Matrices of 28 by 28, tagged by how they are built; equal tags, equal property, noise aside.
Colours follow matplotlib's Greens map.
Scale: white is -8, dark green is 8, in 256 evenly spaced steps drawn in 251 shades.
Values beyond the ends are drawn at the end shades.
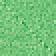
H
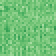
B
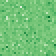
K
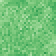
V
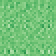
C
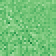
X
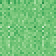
C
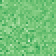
X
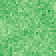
V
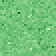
K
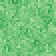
V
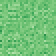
C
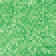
V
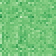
C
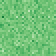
C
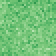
V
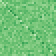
H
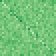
H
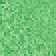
X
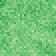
V
